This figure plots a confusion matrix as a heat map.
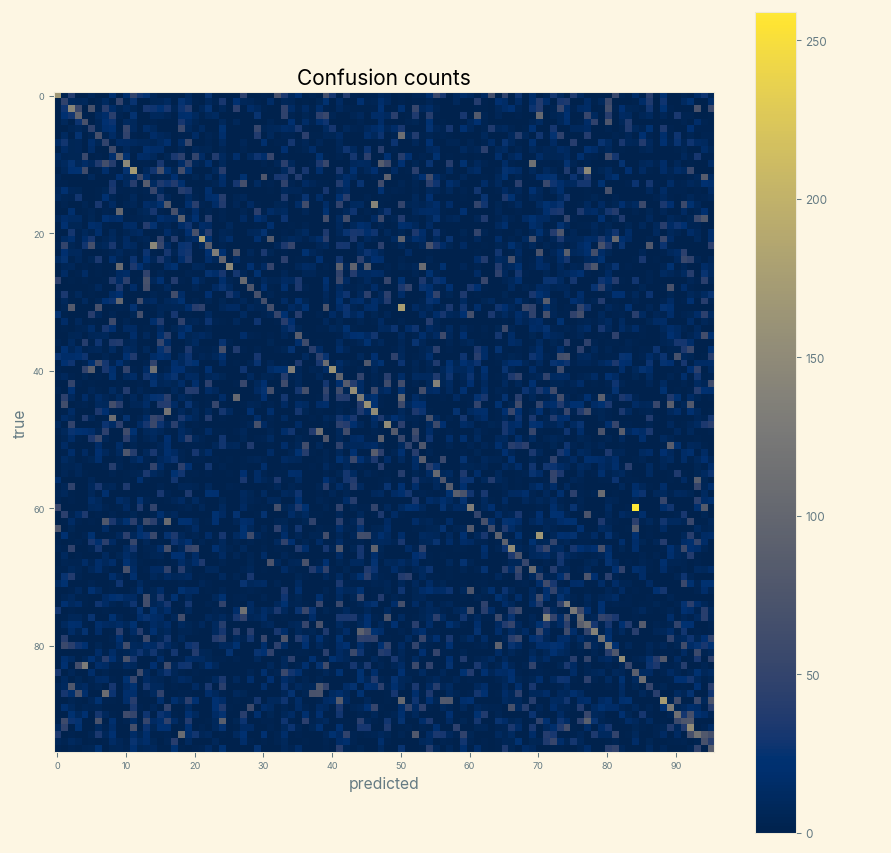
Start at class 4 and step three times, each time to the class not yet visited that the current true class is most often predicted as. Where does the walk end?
70
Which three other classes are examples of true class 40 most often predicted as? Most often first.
34, 14, 5
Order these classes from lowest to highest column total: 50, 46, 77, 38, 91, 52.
38, 91, 52, 46, 77, 50
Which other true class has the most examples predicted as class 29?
48
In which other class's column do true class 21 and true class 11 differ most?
77
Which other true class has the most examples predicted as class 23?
45
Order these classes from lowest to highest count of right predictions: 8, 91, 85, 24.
8, 91, 24, 85
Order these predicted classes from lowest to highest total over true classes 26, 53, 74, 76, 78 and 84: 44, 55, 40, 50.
40, 55, 50, 44
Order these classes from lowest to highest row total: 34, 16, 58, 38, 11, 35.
34, 35, 58, 38, 16, 11
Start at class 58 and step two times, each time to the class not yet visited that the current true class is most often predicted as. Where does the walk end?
33
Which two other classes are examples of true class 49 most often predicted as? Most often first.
38, 82
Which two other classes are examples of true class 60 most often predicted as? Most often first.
84, 94
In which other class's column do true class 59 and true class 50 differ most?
47
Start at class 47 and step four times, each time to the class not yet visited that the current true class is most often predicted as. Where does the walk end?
46
